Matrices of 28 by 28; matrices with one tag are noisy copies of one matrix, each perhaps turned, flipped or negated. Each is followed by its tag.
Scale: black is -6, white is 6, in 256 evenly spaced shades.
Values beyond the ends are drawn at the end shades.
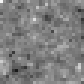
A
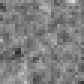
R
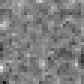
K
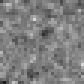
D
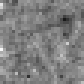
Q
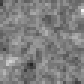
R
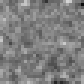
K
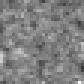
K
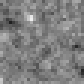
R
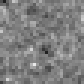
D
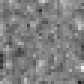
K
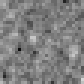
D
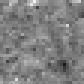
Q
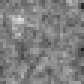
Q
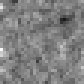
Q
